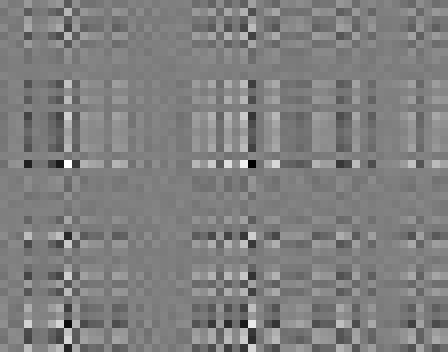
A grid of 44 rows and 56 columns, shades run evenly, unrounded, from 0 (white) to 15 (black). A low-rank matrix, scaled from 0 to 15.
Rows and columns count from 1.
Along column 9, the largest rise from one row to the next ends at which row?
44
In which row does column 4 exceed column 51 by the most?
21
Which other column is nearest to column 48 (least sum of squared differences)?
50
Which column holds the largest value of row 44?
9
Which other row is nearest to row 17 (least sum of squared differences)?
28
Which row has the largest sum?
41
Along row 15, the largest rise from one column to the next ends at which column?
32
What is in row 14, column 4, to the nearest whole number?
7
